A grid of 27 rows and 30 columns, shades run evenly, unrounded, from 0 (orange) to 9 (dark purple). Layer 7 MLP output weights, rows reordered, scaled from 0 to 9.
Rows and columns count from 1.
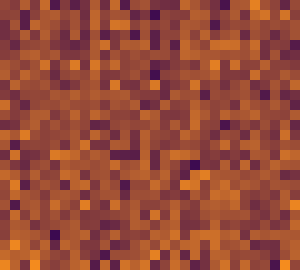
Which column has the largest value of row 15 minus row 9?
2
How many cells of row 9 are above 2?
27
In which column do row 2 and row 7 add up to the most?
16
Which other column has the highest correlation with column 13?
4
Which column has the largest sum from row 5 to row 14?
30
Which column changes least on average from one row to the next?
5
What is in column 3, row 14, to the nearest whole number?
1
